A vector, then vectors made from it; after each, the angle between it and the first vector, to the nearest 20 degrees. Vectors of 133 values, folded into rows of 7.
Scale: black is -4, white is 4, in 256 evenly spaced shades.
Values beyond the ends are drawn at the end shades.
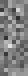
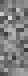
40 degrees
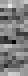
60 degrees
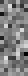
100 degrees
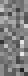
100 degrees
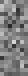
120 degrees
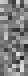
100 degrees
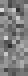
160 degrees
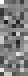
100 degrees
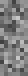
120 degrees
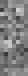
20 degrees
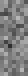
140 degrees
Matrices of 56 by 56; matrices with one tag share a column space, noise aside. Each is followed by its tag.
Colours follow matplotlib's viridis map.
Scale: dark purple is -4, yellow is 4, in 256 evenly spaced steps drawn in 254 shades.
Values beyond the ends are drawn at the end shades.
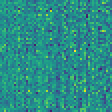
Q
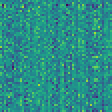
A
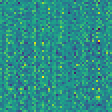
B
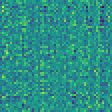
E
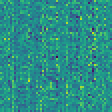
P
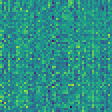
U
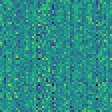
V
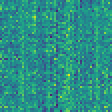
U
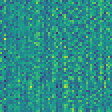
P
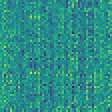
U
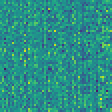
Q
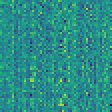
A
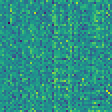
V
